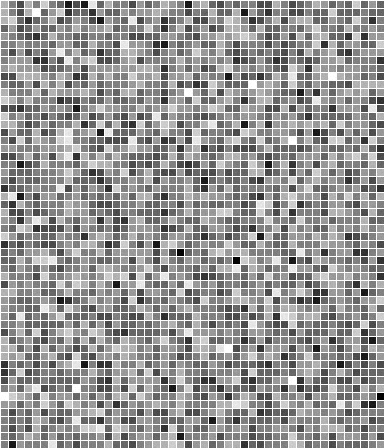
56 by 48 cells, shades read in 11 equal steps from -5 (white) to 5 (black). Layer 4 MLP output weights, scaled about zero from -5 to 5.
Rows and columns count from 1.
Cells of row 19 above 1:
9
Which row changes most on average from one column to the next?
18
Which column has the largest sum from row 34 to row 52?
46
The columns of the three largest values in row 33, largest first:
30, 37, 48
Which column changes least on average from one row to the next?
4
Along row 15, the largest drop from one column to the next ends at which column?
20
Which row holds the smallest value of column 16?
6
